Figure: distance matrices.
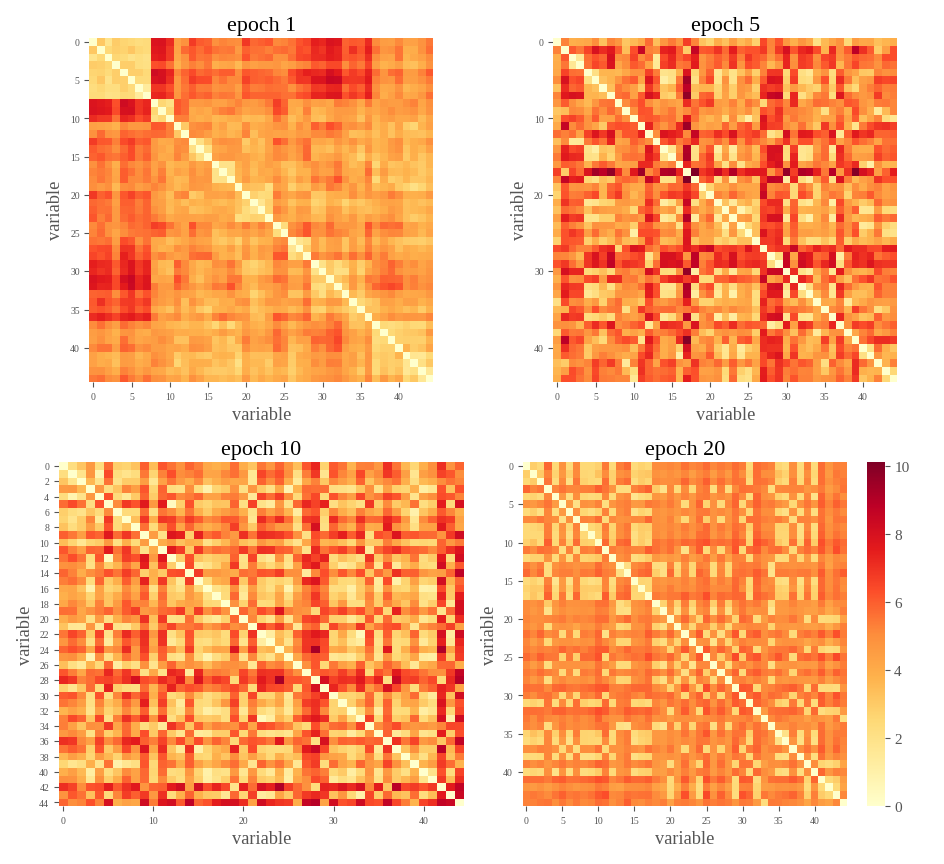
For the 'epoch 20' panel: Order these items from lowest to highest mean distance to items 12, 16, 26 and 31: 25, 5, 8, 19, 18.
8, 19, 18, 5, 25
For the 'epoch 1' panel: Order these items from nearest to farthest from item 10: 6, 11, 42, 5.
42, 11, 6, 5
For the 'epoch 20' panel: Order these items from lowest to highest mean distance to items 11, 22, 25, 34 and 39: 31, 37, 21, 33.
37, 21, 33, 31
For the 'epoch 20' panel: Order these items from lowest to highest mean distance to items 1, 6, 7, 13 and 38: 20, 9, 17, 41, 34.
9, 17, 34, 20, 41
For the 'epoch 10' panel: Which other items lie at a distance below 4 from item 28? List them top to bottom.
19, 36, 42
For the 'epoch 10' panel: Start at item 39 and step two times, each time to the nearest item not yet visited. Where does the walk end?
26
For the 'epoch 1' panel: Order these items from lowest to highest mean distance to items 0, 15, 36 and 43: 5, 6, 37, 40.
37, 40, 6, 5
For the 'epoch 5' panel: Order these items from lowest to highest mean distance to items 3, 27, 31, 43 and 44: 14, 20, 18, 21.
20, 21, 14, 18
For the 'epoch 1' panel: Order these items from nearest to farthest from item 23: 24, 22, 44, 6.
22, 44, 24, 6
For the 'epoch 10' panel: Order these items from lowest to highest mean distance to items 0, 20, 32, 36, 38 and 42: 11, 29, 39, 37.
39, 37, 29, 11
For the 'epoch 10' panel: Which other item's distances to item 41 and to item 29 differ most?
30
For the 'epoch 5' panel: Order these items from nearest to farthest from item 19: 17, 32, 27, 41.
41, 32, 17, 27
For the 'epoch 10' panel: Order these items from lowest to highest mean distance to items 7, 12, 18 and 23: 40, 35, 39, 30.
40, 35, 30, 39
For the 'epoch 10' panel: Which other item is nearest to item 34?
11
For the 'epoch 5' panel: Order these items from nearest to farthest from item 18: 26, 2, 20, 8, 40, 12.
26, 40, 8, 20, 2, 12
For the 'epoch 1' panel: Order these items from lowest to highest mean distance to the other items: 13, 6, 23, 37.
37, 23, 13, 6
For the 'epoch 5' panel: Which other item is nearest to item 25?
10
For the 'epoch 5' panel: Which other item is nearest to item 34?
38
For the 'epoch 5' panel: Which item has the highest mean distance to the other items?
17
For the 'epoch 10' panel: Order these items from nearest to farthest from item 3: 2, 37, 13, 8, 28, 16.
16, 13, 37, 2, 8, 28
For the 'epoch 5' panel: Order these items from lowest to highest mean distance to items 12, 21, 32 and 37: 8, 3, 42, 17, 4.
4, 8, 3, 42, 17
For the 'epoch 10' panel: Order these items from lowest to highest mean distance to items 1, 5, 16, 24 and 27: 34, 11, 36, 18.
18, 34, 11, 36
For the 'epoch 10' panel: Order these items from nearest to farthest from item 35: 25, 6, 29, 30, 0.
25, 30, 6, 0, 29
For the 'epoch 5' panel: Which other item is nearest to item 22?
24
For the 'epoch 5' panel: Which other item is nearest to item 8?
27
